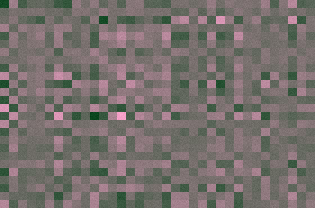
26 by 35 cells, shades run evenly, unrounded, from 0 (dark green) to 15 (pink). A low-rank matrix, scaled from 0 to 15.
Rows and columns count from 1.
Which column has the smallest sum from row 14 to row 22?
11
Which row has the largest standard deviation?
15
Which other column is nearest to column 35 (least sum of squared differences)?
6
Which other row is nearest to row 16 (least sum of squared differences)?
4
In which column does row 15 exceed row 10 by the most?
2
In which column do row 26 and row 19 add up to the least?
12
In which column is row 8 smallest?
25
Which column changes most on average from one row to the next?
1
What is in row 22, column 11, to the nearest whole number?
3
